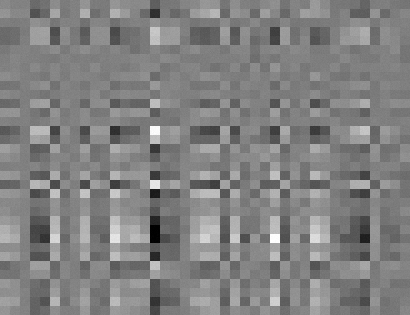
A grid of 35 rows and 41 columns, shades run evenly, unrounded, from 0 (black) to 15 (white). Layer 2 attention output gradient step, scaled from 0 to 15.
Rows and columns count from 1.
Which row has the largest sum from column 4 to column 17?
21
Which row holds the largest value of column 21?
27
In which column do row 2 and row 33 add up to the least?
16
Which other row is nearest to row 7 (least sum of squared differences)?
11
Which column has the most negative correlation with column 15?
25
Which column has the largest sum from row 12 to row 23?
28
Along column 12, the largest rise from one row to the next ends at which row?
22
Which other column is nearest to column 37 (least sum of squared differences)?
5
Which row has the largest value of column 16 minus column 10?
15
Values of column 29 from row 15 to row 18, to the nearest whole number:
10 9 6 7
